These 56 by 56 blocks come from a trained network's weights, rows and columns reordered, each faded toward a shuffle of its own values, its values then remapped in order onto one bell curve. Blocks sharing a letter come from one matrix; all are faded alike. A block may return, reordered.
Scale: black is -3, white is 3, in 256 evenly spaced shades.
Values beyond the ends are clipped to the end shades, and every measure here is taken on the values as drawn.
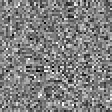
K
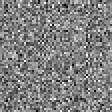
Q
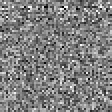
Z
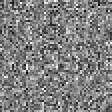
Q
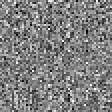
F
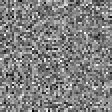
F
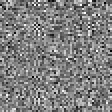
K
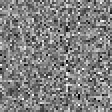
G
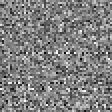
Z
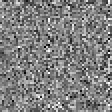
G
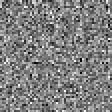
F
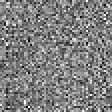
Q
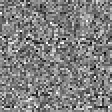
Z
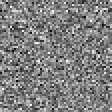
Z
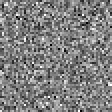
F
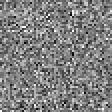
F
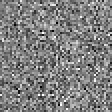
Q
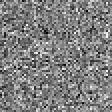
F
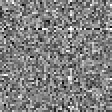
G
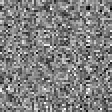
Q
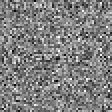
K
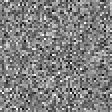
Q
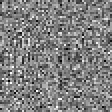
Q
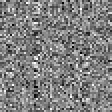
Q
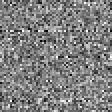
Z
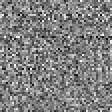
Z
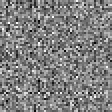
G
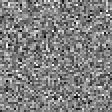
F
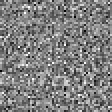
Q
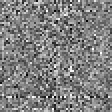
G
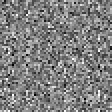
G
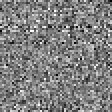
Z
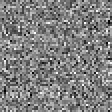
F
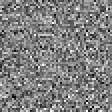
K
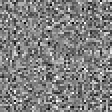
Q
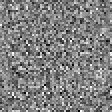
K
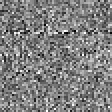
Z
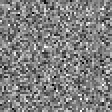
Q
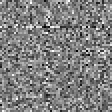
G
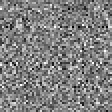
K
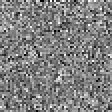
Z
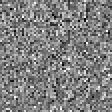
K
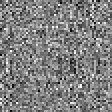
Q
